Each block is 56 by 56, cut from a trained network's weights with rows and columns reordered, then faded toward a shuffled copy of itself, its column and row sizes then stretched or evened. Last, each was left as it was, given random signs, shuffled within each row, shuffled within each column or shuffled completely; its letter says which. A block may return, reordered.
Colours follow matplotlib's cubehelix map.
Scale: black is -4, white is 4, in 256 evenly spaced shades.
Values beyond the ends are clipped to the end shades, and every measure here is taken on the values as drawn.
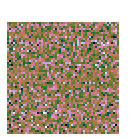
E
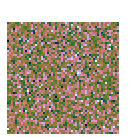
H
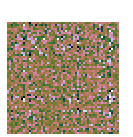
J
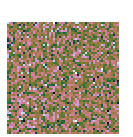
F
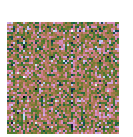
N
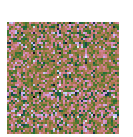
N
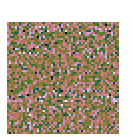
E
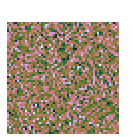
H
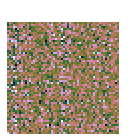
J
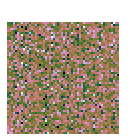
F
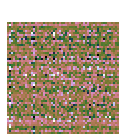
N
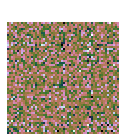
N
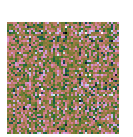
J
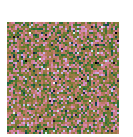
H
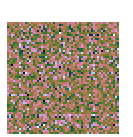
J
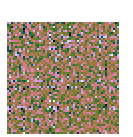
J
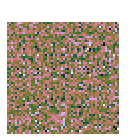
N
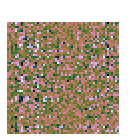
N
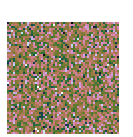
H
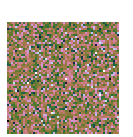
H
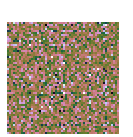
J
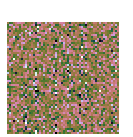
F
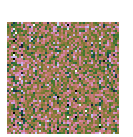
F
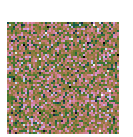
H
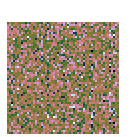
F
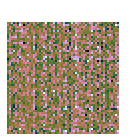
N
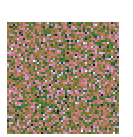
H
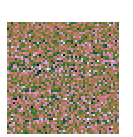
E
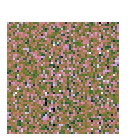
F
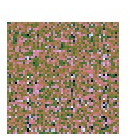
N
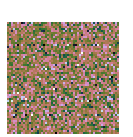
E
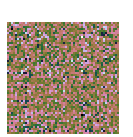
J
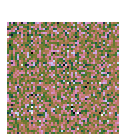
N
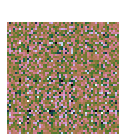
N
